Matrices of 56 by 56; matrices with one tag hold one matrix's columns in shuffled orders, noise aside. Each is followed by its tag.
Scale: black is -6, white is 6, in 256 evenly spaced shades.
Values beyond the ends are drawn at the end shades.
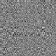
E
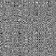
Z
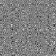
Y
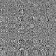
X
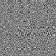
E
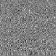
X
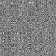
Z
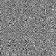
X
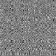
X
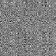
Z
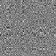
E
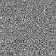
X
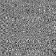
X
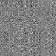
Z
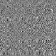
X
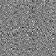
E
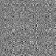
Y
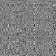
Y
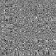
X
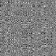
Z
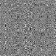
Y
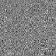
X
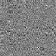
E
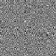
E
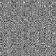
Z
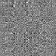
Z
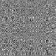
X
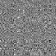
X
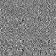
X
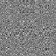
E
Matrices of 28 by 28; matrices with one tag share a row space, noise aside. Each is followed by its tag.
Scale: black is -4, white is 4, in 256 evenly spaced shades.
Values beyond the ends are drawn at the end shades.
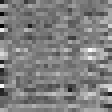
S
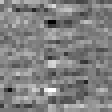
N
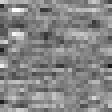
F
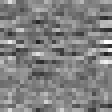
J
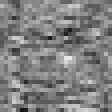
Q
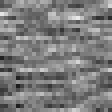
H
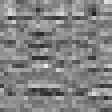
J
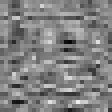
Q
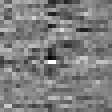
N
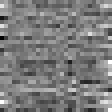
S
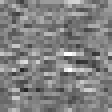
Q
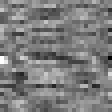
F
